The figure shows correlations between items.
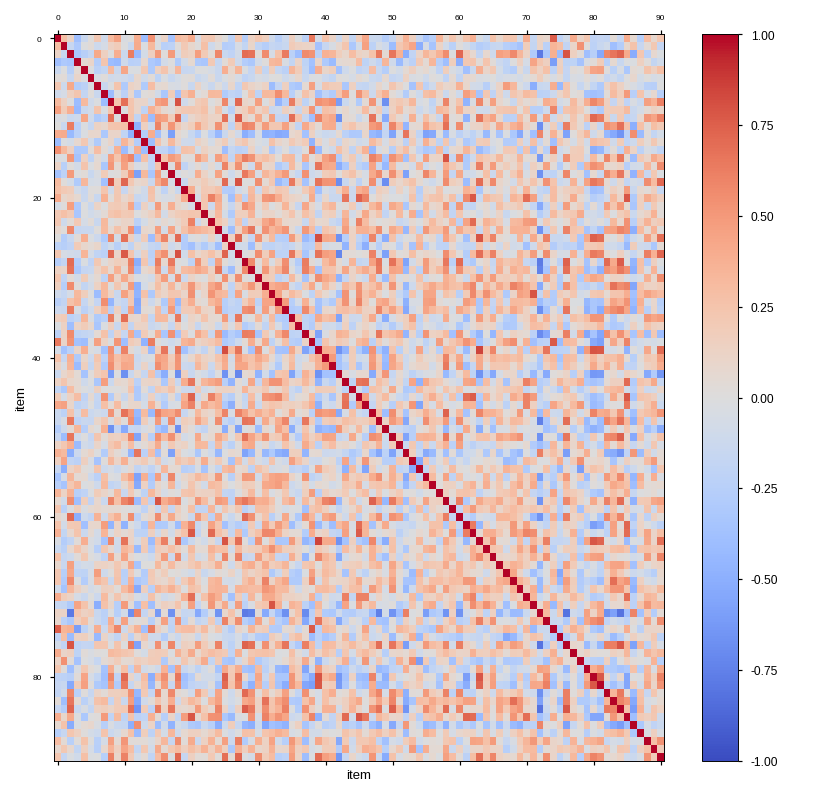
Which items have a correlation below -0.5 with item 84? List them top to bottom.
12, 52, 72, 86
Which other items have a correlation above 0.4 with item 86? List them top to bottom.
12, 52, 72
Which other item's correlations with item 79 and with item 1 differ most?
39
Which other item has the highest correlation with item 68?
83
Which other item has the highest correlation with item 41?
58
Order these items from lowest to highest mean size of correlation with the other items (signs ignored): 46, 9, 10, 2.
9, 46, 10, 2
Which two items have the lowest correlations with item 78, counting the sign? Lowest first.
54, 39
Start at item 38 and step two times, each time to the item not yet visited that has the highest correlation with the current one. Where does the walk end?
0
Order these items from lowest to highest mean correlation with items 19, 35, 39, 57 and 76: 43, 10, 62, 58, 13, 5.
5, 13, 43, 62, 10, 58
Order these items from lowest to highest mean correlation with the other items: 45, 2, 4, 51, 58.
4, 51, 45, 2, 58
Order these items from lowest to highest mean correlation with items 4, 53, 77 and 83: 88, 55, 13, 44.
44, 13, 55, 88
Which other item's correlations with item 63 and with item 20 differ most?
85
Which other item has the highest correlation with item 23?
62
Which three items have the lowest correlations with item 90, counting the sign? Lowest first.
42, 49, 37
